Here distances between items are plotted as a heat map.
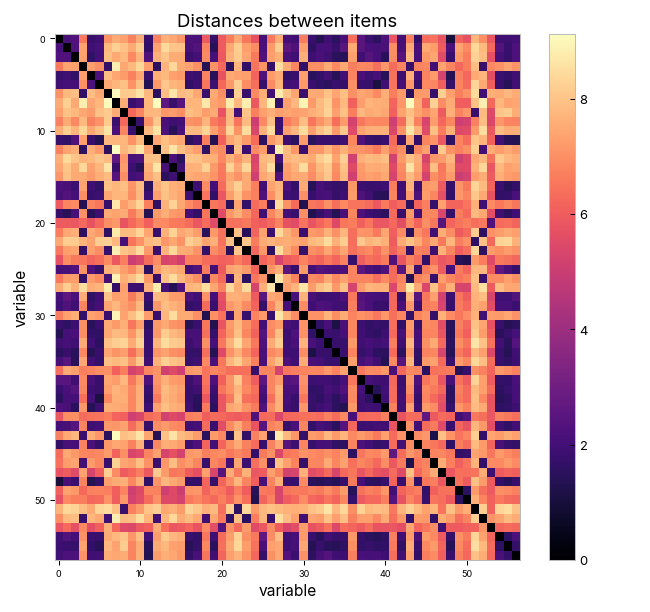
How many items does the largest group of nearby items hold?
27
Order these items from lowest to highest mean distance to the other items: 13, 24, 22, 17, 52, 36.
17, 24, 36, 52, 13, 22
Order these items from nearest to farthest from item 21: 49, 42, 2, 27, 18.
18, 49, 42, 2, 27
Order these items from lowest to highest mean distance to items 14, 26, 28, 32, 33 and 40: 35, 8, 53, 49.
35, 53, 49, 8
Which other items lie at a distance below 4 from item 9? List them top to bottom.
7, 10, 13, 14, 15, 27
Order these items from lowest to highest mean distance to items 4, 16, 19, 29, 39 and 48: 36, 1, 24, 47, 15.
1, 47, 24, 36, 15
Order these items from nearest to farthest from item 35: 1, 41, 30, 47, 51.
1, 47, 41, 30, 51
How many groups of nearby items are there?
6
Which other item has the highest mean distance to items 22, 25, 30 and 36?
7
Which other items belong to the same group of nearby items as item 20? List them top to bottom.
47, 53
